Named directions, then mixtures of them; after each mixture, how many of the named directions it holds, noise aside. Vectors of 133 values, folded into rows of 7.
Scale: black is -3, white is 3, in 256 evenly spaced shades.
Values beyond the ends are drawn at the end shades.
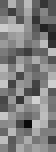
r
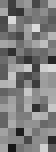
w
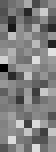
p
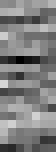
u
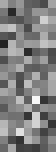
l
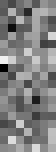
four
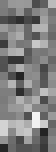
three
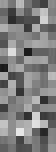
two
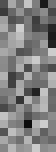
three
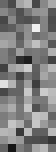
three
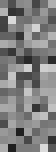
one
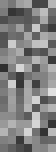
three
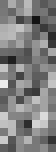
two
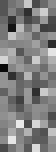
one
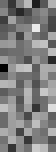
two
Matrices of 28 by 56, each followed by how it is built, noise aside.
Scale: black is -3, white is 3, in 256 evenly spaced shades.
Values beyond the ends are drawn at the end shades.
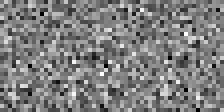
repeating columns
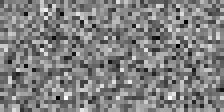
repeating columns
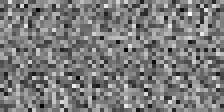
repeating columns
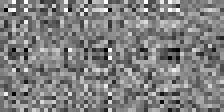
low rank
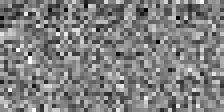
blocks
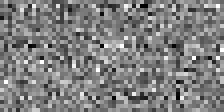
uneven rows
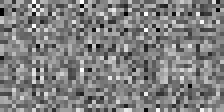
low rank
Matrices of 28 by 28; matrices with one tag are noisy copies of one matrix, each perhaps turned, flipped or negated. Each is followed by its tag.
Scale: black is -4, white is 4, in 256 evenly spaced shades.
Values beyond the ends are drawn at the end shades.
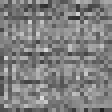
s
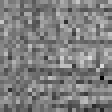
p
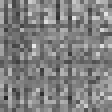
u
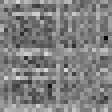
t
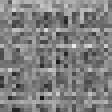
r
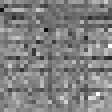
u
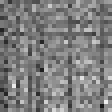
p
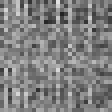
u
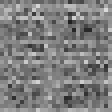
s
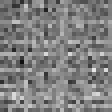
u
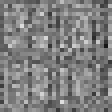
s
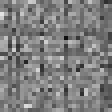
r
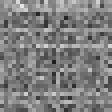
r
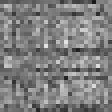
t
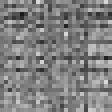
u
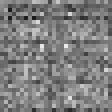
s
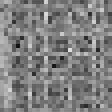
r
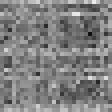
t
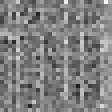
r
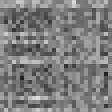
t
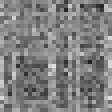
t
